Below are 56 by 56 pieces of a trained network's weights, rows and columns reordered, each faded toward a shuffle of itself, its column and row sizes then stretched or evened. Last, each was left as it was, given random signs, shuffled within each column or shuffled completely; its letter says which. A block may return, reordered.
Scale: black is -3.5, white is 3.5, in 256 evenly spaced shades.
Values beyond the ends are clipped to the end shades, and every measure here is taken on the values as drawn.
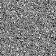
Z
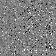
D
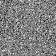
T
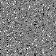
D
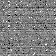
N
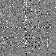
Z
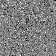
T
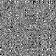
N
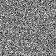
T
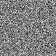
T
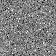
T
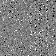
D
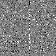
Z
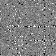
Z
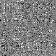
N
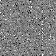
D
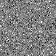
D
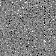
D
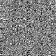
N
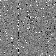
D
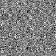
N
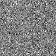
Z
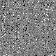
Z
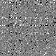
Z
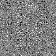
Z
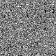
Z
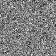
T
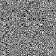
N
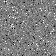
T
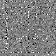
Z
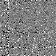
Z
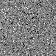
T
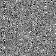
D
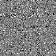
Z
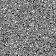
T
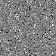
D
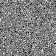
T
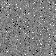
D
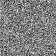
T
